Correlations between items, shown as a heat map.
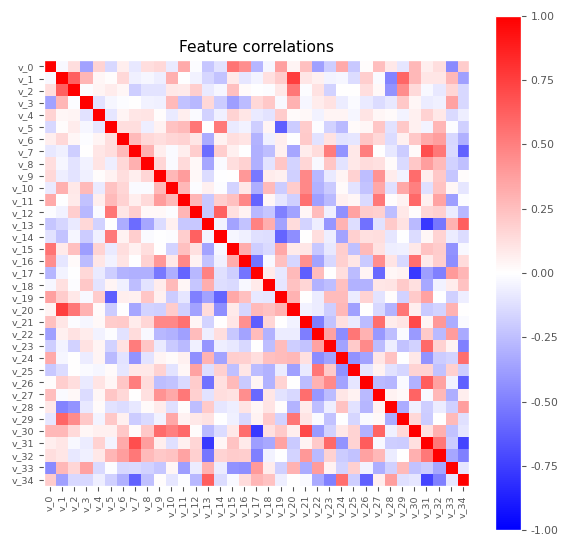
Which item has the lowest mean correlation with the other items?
v_17
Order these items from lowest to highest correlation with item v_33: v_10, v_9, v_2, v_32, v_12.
v_32, v_9, v_12, v_10, v_2
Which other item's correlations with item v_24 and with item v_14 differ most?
v_12
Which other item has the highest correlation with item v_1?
v_20
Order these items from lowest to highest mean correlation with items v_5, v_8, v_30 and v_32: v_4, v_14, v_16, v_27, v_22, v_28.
v_22, v_28, v_4, v_14, v_16, v_27
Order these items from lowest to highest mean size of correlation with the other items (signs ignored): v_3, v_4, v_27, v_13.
v_4, v_3, v_27, v_13
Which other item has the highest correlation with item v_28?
v_34
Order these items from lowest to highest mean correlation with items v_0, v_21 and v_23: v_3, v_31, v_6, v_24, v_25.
v_3, v_25, v_24, v_6, v_31
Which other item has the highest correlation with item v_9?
v_30
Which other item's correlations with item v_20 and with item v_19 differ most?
v_29
